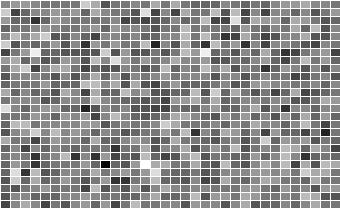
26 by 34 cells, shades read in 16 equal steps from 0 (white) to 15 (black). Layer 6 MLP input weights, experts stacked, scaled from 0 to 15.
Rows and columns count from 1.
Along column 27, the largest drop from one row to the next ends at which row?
18
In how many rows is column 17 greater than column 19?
14
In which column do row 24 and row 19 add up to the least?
29
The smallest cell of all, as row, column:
21, 15
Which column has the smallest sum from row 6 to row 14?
10
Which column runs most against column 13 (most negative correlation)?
28
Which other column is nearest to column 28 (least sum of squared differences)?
26
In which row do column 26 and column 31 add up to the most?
12
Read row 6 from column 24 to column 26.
6 12 7
